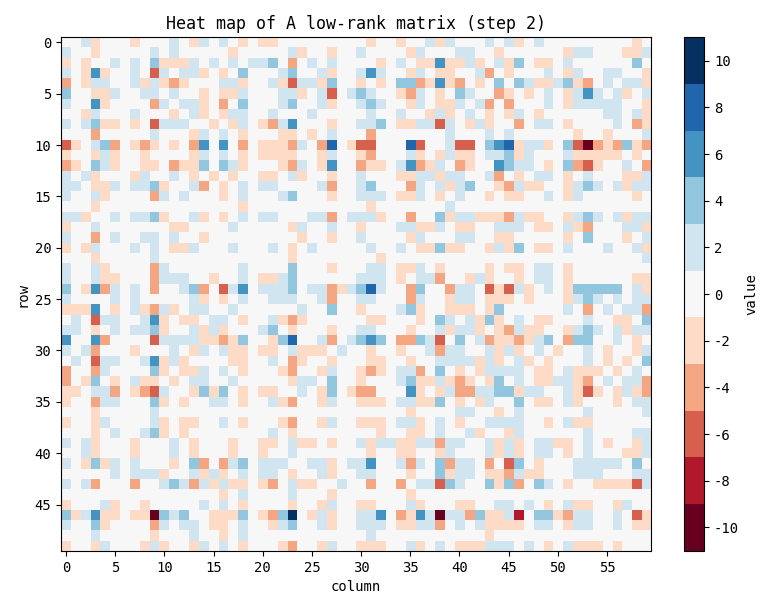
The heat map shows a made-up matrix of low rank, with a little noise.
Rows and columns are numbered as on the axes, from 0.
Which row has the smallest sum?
10
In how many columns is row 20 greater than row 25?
15
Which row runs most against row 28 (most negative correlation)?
34
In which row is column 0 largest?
29
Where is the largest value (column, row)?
23, 46
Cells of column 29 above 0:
5
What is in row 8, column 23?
6
